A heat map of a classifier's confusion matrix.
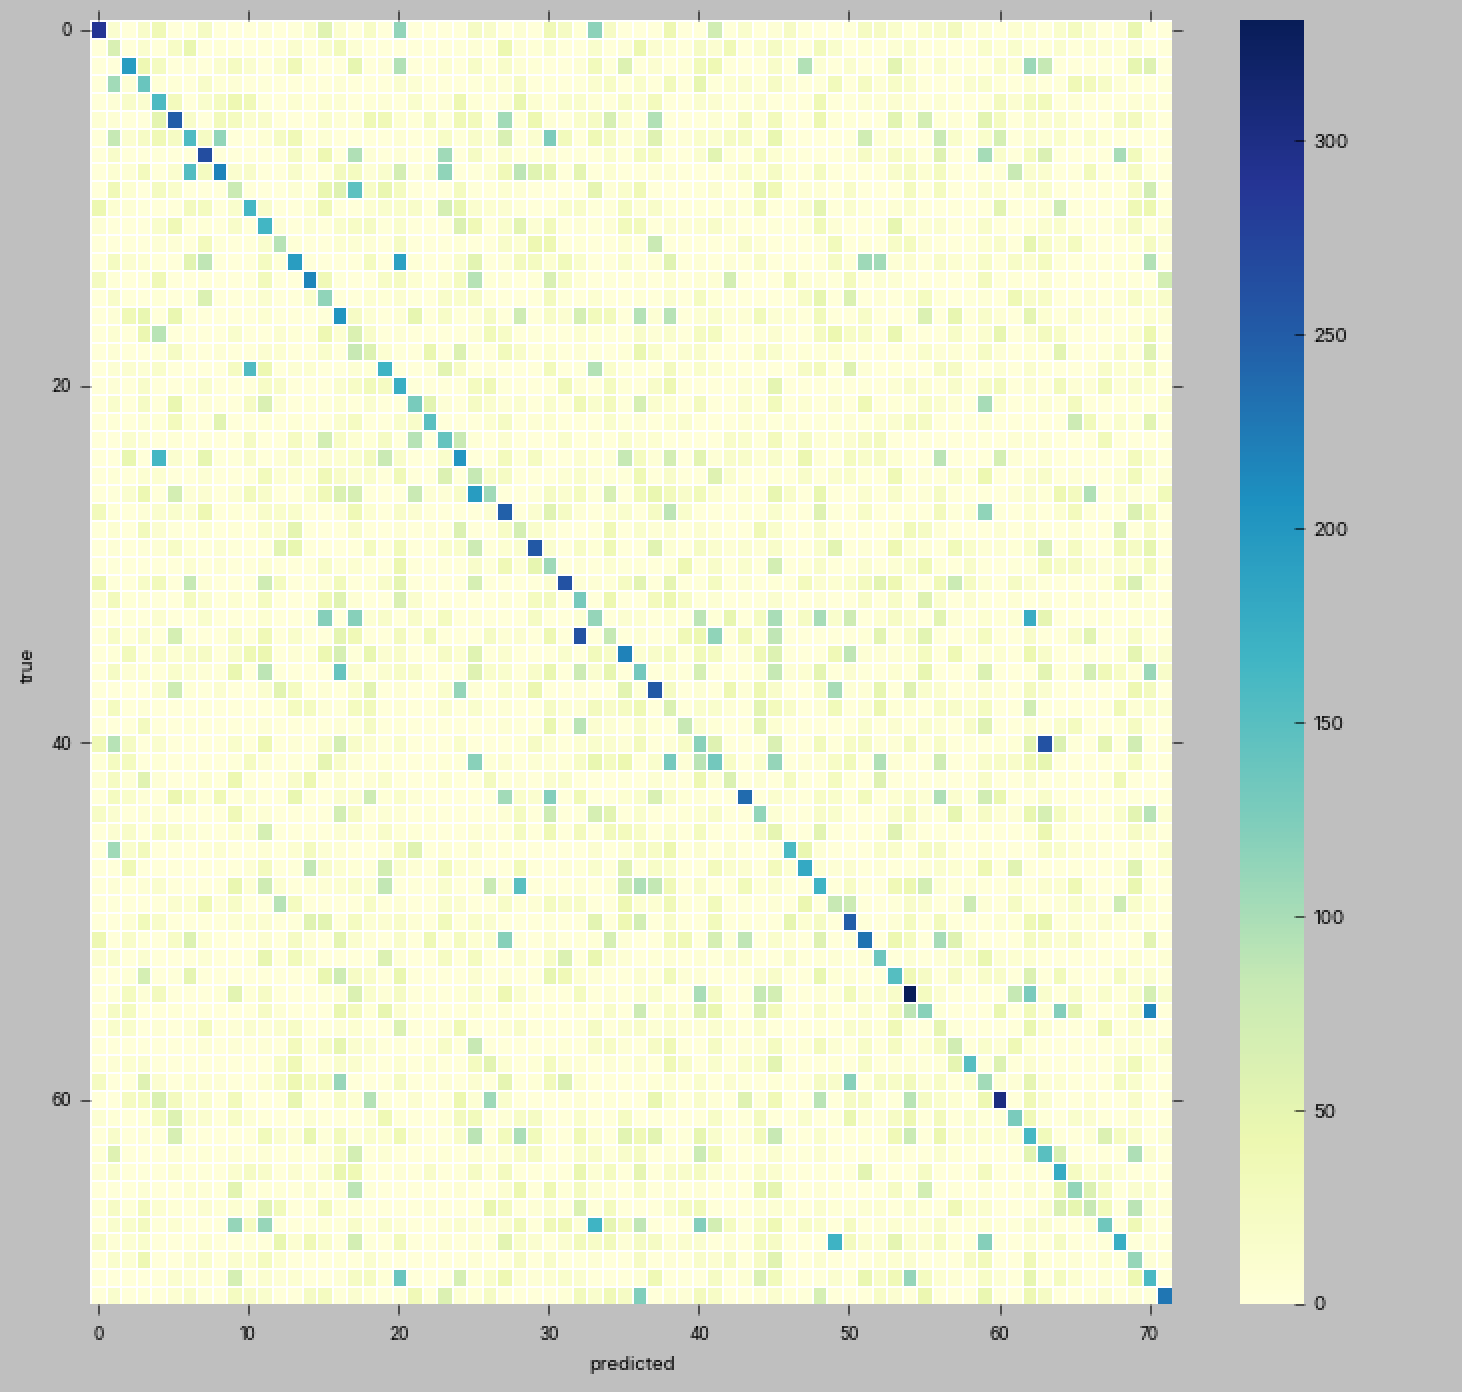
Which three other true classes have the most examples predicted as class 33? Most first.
67, 0, 19
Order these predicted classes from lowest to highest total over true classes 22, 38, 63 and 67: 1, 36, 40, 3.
3, 1, 36, 40
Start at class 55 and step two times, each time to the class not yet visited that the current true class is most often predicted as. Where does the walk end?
20
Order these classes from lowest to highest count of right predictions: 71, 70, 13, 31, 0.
70, 13, 71, 31, 0
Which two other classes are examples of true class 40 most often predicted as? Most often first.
63, 1
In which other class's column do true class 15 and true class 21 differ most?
59
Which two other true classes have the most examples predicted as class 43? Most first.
51, 60
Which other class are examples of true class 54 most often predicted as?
62
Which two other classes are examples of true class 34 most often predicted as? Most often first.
32, 41
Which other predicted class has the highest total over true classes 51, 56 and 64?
27
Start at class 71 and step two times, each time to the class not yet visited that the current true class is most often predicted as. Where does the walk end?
16
